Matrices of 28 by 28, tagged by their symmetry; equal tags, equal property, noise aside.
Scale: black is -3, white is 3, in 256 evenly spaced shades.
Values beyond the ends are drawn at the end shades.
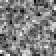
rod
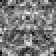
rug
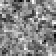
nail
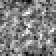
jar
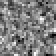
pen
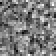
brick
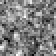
brick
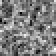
brick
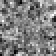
pen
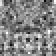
rug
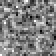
brick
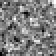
nail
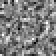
pen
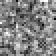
brick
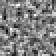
pen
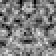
rug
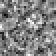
nail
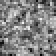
rod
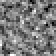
nail
